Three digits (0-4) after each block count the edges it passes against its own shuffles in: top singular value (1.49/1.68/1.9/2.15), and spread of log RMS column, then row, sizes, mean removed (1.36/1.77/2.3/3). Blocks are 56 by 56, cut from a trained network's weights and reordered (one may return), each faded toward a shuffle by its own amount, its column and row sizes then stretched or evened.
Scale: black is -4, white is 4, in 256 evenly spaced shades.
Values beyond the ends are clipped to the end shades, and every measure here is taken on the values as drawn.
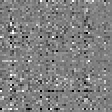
1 3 3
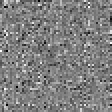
0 3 2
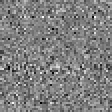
2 1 3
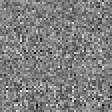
2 2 2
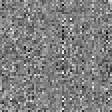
1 3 1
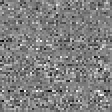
1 1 4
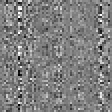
4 4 0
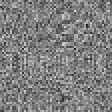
3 1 0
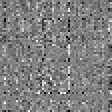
3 3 3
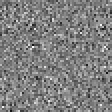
0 0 1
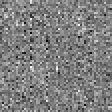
2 3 0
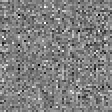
1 3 2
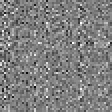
3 3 1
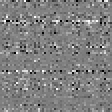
0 2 4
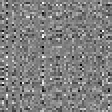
4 4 3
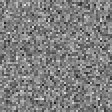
1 0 0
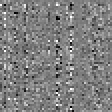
2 4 2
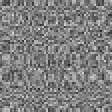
4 0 0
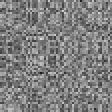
4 2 0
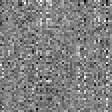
3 3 1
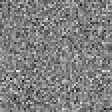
0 1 2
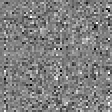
0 3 2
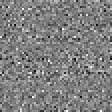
1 0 3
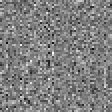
2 3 0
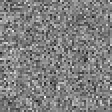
2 1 1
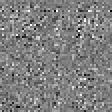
0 3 3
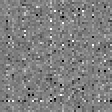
0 3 1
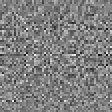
4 1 3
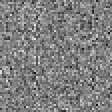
1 2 0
